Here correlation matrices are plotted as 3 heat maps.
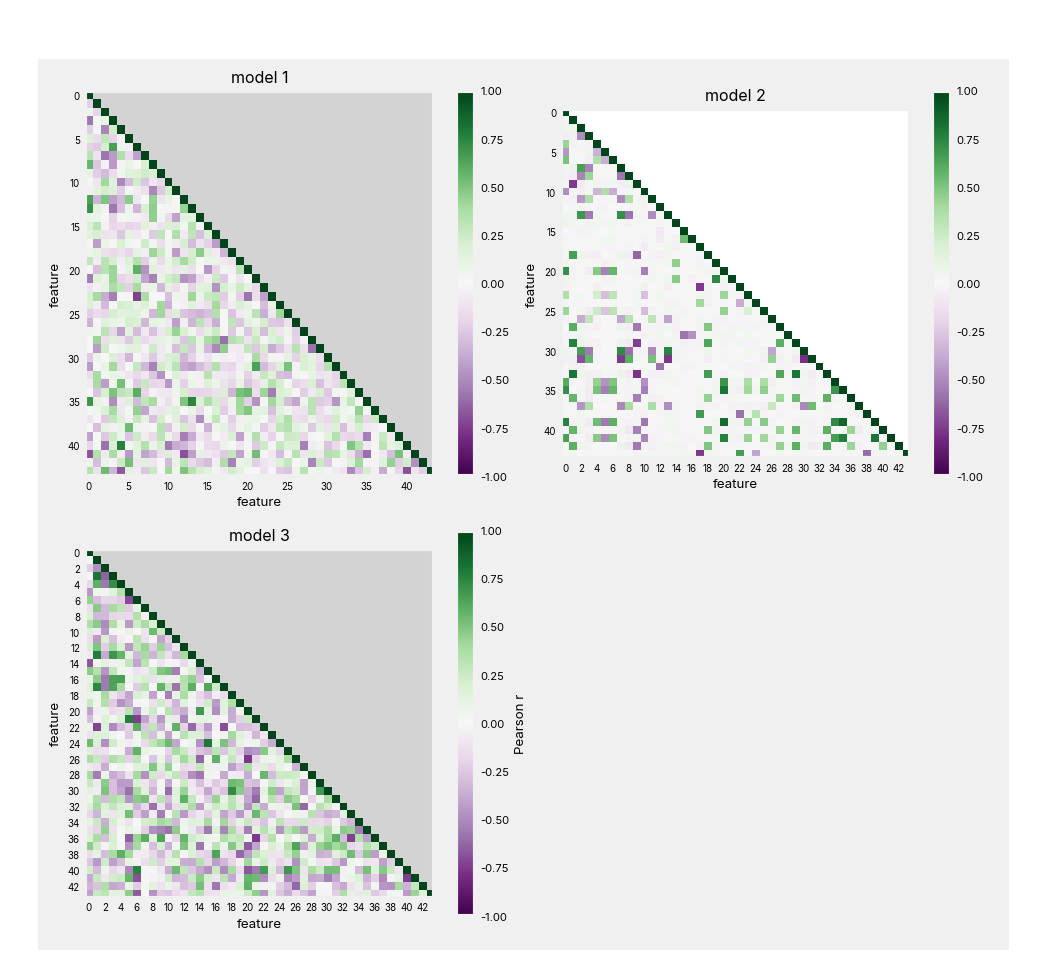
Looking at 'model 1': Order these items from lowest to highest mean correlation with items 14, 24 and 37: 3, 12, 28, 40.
12, 3, 28, 40
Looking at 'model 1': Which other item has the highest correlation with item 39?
41
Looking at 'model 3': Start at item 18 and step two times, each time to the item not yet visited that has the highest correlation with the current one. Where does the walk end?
29
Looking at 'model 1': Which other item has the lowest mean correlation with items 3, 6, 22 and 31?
23
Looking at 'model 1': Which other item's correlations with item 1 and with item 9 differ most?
32
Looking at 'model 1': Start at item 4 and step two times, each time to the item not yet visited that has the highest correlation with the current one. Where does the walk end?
33
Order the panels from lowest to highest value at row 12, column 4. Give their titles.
model 1, model 2, model 3
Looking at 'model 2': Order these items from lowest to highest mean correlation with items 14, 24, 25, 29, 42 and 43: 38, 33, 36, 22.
38, 22, 36, 33
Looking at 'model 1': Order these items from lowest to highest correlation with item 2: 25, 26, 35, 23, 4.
4, 23, 25, 35, 26
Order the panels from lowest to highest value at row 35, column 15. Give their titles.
model 3, model 2, model 1
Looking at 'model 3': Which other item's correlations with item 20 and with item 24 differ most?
14
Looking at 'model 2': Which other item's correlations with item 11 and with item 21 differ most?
19
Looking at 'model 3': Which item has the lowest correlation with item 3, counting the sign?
2
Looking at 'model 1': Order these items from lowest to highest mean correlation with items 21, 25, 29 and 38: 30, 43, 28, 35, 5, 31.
35, 28, 43, 30, 5, 31
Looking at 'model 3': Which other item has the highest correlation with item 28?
22
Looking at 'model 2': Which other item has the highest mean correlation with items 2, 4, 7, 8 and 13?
30
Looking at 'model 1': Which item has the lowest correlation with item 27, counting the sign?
40
